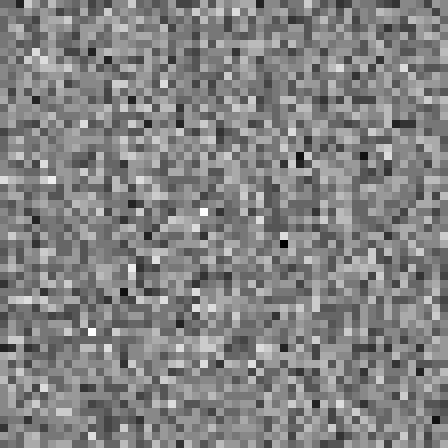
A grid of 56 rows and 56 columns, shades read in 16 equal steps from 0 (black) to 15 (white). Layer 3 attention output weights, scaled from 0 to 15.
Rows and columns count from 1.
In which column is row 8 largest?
6
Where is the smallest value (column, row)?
36, 31
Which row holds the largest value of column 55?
40
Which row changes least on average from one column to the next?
15
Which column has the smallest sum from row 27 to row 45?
16
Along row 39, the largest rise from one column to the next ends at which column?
25
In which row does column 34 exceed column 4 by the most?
44
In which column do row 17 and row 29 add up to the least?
28
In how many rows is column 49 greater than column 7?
20
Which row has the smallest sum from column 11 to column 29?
41
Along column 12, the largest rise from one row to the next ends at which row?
42
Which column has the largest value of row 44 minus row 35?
26
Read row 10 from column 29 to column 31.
12 6 9
